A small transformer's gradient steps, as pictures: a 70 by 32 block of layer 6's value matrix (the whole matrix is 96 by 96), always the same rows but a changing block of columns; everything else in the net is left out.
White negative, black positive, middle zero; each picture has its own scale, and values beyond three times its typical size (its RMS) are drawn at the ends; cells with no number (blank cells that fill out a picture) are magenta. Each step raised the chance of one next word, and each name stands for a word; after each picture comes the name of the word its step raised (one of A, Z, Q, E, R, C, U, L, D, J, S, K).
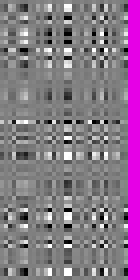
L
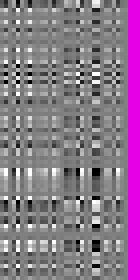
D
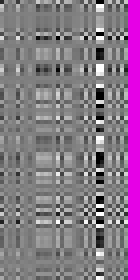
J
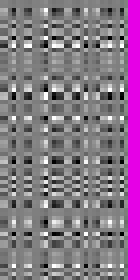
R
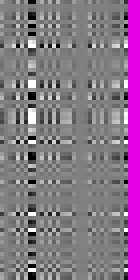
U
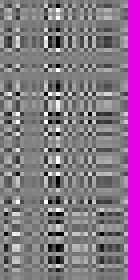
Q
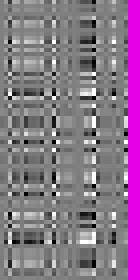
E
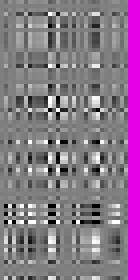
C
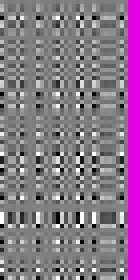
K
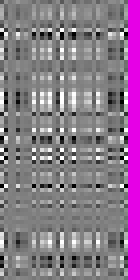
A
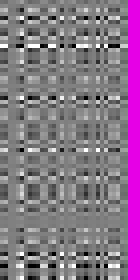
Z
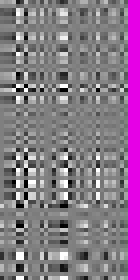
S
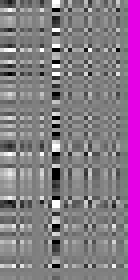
D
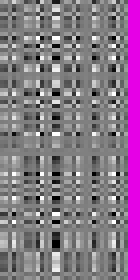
J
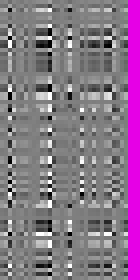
R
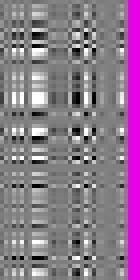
A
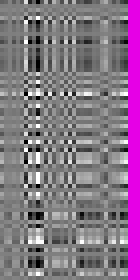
E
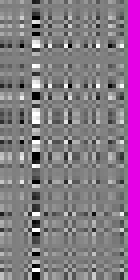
U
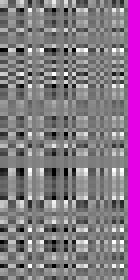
D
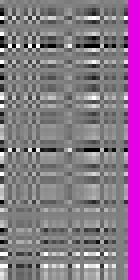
Z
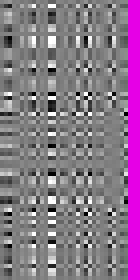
Q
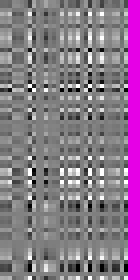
S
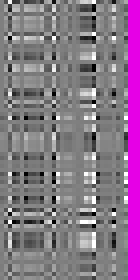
J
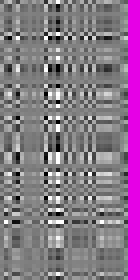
J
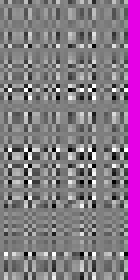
S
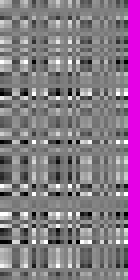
E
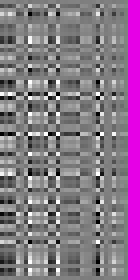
Q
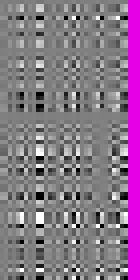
K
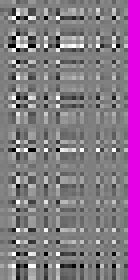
Z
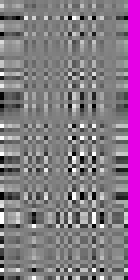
K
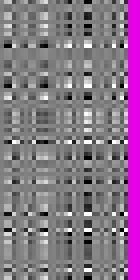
U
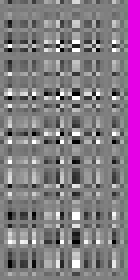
E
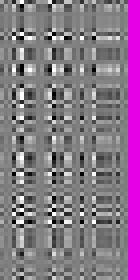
J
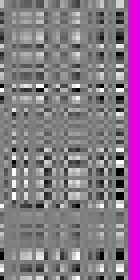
S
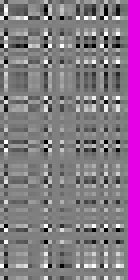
Z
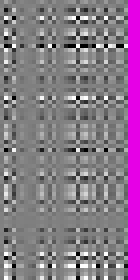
Z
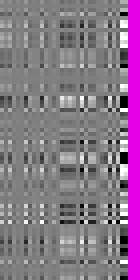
C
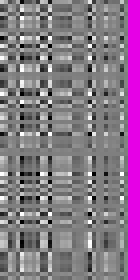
J
